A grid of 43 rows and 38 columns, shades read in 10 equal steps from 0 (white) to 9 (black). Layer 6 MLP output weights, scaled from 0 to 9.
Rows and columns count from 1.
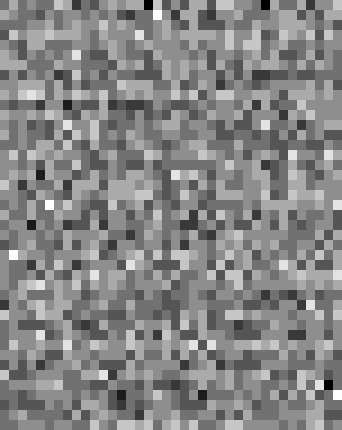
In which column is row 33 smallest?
21
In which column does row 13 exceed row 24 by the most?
27
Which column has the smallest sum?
26
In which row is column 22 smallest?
35
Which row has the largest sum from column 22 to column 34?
8
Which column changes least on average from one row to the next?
19
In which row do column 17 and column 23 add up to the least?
16
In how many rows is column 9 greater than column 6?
18
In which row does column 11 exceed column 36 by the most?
39
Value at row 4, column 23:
3
